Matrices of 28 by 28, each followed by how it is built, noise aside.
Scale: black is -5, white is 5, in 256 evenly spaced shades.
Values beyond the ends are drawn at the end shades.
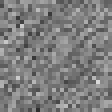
Hankel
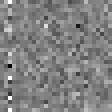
uneven columns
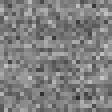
blocks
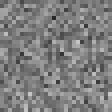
repeating columns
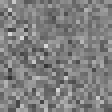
lower triangular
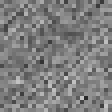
Hankel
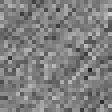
Hankel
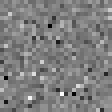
sparse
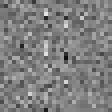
uneven columns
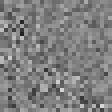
lower triangular
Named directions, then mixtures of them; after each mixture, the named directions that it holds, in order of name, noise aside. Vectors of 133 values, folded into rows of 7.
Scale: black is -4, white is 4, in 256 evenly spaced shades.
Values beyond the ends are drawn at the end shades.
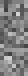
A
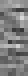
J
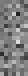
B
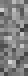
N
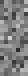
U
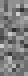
A, J.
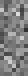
A, N.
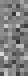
B.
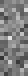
N, U.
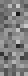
B.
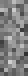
N.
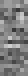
J, U.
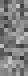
A, B.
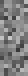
B, U.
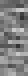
J.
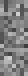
A.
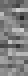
J.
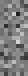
B.
